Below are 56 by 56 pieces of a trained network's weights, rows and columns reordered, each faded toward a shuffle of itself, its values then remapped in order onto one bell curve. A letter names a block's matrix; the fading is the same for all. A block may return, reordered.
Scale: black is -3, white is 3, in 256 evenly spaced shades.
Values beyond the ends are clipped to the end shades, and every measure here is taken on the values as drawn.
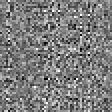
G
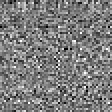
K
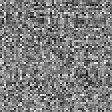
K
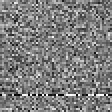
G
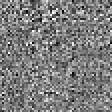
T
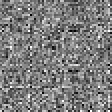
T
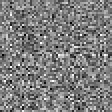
K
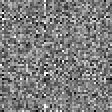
T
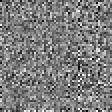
G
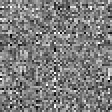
G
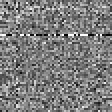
G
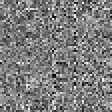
G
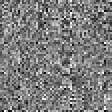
T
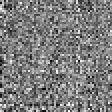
T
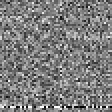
G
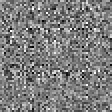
T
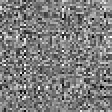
G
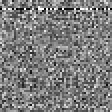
G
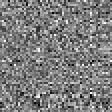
K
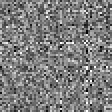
G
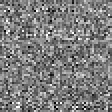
K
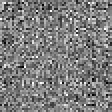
T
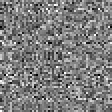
K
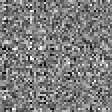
T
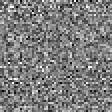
K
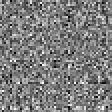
T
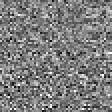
K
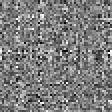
T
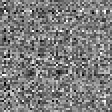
T
